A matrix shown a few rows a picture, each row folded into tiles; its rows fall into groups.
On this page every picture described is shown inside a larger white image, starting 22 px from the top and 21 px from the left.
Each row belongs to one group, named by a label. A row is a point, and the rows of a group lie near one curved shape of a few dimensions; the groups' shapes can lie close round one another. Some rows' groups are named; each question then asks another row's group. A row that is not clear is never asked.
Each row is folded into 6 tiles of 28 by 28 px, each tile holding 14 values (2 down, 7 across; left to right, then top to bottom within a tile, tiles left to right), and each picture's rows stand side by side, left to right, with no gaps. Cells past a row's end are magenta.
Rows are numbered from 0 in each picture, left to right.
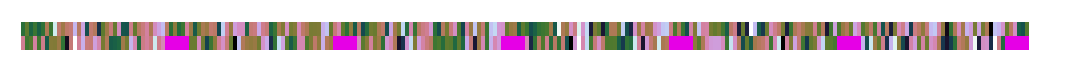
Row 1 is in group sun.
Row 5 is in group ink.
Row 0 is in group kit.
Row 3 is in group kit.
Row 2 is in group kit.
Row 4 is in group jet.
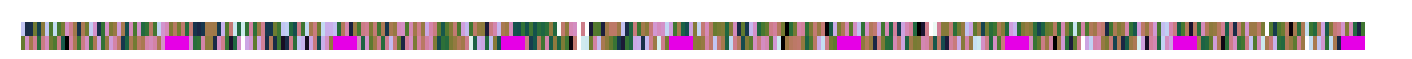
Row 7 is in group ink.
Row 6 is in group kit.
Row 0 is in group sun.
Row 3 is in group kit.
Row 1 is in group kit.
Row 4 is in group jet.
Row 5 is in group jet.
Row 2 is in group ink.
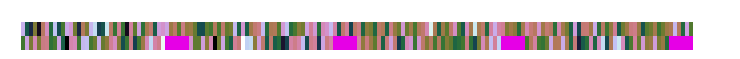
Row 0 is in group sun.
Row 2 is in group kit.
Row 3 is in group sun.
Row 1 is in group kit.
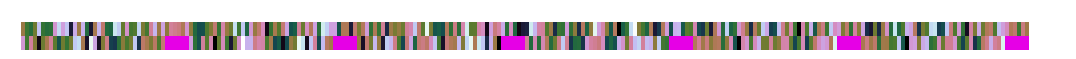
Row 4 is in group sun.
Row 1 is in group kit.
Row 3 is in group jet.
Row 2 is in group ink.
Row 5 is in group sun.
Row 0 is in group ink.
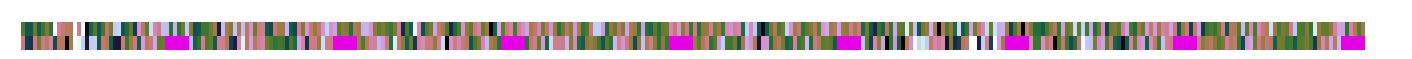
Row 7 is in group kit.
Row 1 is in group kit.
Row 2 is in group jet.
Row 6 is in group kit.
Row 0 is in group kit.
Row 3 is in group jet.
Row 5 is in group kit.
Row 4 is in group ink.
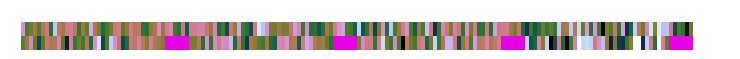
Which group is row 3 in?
kit
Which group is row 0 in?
sun
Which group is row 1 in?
jet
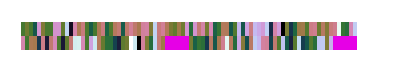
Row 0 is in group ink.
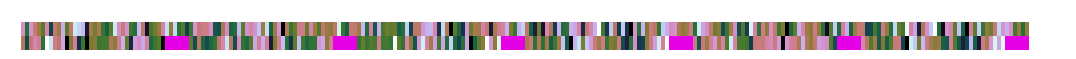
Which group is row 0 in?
ink
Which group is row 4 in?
jet
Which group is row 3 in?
sun
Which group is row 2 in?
sun
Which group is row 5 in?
sun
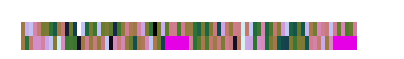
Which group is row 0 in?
jet
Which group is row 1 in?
kit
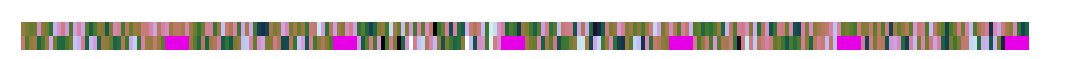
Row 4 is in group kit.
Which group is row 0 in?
ink
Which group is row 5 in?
ink
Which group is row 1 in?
ink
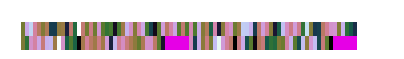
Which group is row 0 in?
jet
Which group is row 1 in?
ink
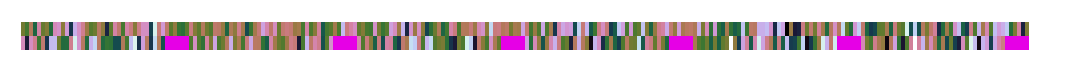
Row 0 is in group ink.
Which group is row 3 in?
ink
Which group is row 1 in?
jet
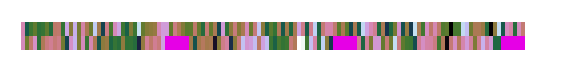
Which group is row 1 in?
ink
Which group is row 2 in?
jet
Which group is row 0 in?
kit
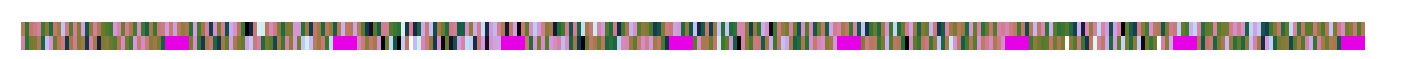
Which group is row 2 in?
kit
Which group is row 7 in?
ink
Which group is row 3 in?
jet
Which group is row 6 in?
sun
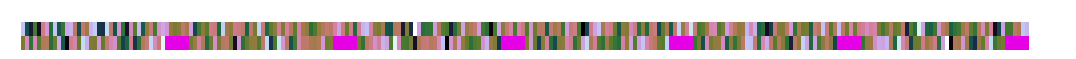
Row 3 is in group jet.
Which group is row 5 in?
jet
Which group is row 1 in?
sun
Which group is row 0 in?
sun
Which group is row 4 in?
ink
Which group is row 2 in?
jet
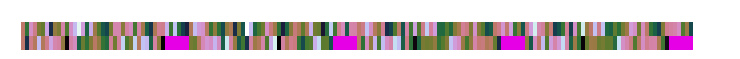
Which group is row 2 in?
jet
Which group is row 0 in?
ink
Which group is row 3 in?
jet
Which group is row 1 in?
jet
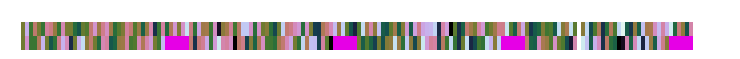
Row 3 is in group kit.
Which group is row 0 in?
jet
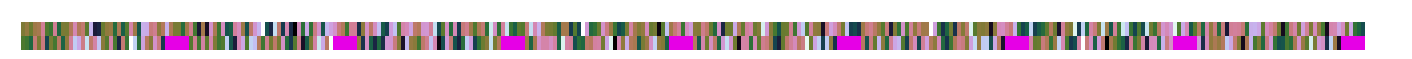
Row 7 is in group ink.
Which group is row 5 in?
ink
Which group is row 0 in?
ink
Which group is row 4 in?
ink
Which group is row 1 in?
sun
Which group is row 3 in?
jet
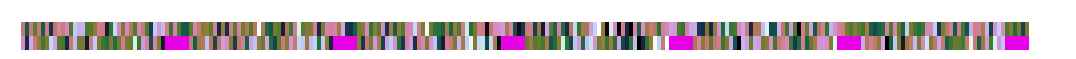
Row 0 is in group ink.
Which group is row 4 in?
sun
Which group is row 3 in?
sun
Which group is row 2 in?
ink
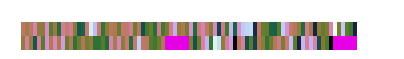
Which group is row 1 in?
ink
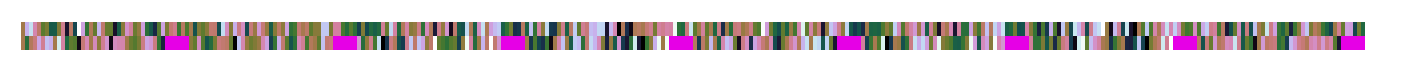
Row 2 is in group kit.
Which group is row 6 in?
sun
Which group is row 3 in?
sun
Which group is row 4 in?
ink
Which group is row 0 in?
jet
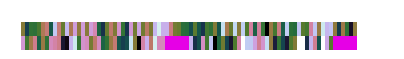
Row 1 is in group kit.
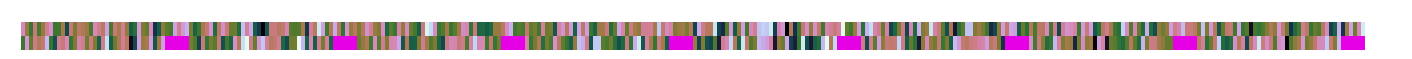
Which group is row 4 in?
sun
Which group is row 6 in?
ink
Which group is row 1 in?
ink
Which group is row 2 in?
jet
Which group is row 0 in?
jet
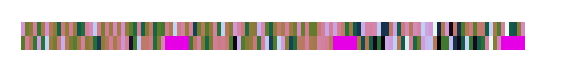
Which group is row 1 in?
sun
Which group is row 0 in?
jet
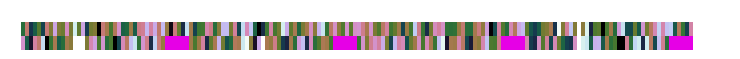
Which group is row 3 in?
kit
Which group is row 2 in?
jet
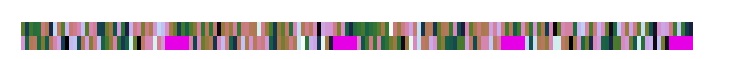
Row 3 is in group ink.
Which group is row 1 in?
ink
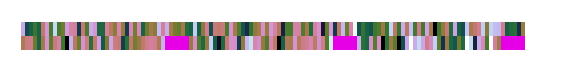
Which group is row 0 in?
sun
